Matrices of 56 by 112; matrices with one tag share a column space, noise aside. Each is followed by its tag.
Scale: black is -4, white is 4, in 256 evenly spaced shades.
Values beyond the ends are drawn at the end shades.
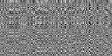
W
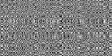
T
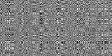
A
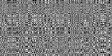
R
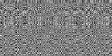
W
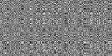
A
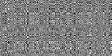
A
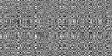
T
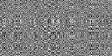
T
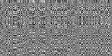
W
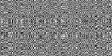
T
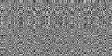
W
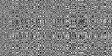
T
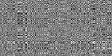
A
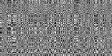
R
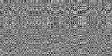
W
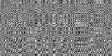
R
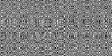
T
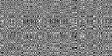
T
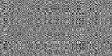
A
